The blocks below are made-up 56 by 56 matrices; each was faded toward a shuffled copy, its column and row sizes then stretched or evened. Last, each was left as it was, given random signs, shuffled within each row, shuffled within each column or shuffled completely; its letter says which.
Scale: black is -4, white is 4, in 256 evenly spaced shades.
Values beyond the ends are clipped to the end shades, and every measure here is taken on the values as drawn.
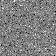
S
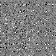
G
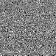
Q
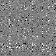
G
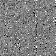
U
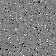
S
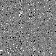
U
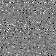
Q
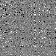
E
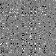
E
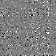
G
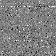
Q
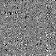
E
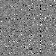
G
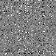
G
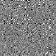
E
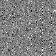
U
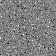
S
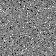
S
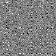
E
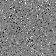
S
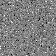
S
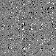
G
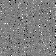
U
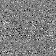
Q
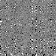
E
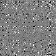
G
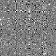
E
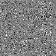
G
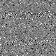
Q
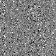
U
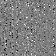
U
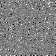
Q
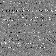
Q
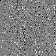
U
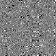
E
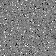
S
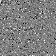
Q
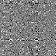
E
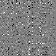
E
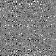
E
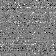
Q
